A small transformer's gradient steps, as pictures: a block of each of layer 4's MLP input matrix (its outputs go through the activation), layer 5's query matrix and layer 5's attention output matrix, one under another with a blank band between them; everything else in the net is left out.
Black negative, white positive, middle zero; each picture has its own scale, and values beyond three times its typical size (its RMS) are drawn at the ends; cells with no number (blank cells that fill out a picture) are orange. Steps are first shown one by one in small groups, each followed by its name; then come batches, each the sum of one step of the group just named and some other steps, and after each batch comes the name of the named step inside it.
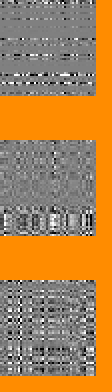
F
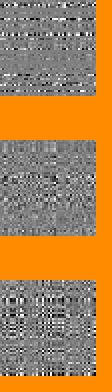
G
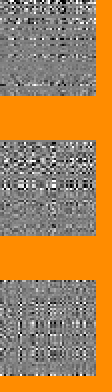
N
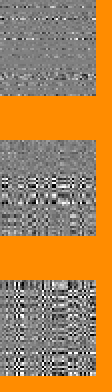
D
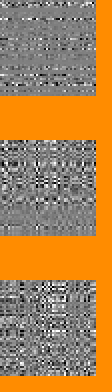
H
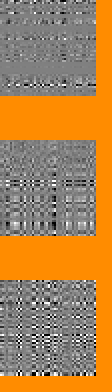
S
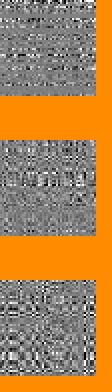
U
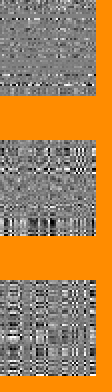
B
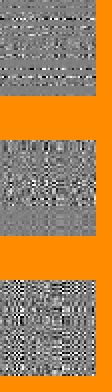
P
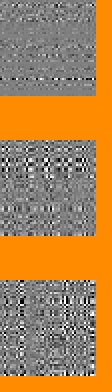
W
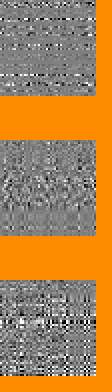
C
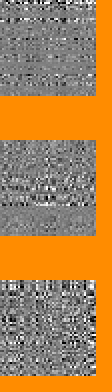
P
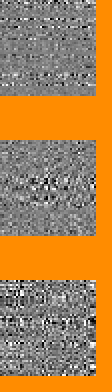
C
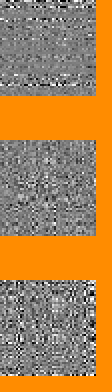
H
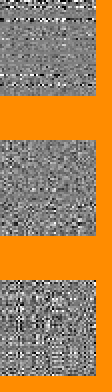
P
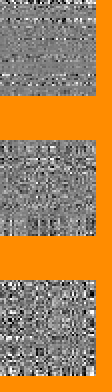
B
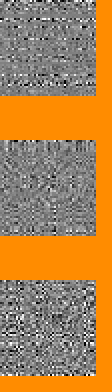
U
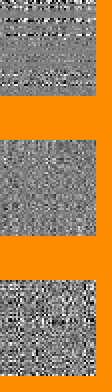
C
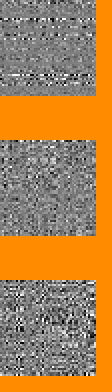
W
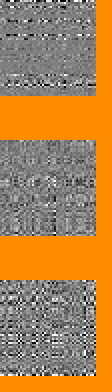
S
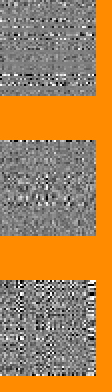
G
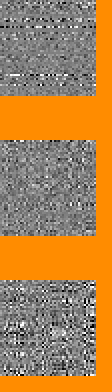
W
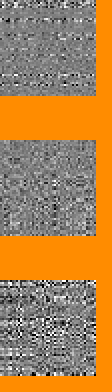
S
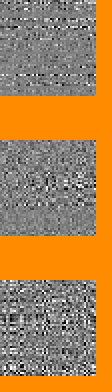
C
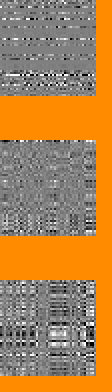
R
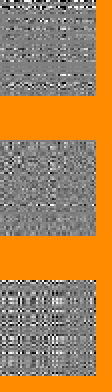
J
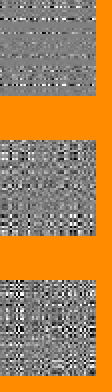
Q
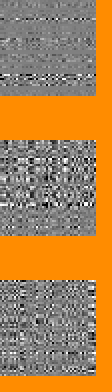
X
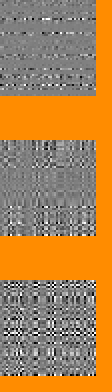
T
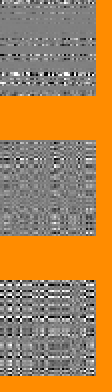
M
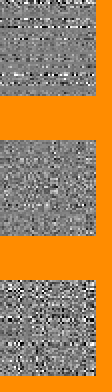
M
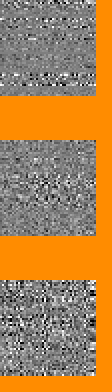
M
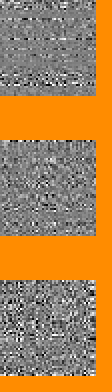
X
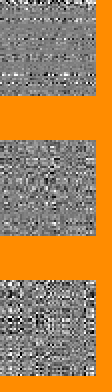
M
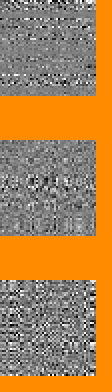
X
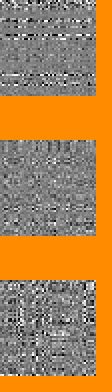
R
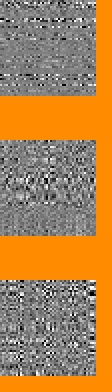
X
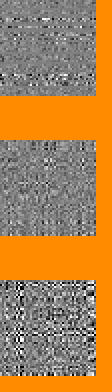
T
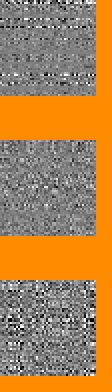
M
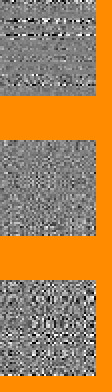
T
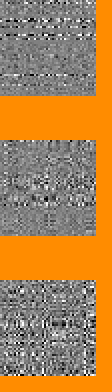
R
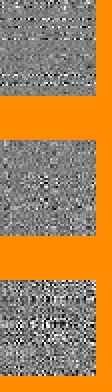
T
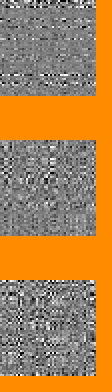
J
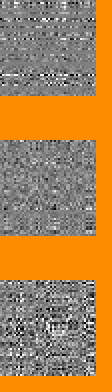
R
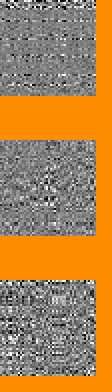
J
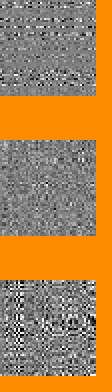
Q
